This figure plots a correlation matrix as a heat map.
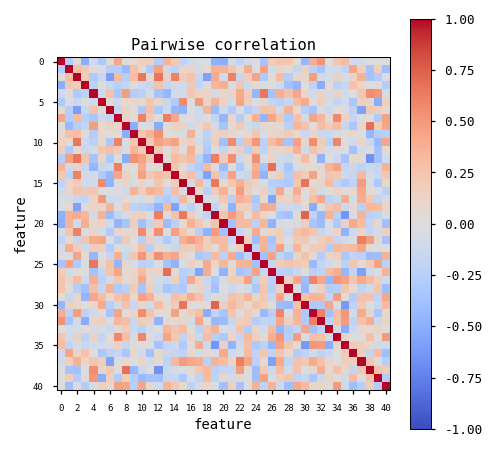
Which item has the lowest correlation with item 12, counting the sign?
38
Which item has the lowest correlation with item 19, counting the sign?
35
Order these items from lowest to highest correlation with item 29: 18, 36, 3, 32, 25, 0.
3, 36, 18, 0, 25, 32
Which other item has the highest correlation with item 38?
8
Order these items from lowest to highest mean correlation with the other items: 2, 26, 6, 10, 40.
6, 26, 40, 2, 10
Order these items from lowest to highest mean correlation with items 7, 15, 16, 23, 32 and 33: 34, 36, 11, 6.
6, 36, 11, 34
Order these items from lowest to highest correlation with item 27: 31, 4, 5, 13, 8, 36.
5, 13, 8, 36, 4, 31
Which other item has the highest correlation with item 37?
22
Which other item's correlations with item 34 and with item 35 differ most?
26
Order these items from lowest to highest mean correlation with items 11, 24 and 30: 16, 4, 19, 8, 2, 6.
4, 6, 8, 16, 2, 19
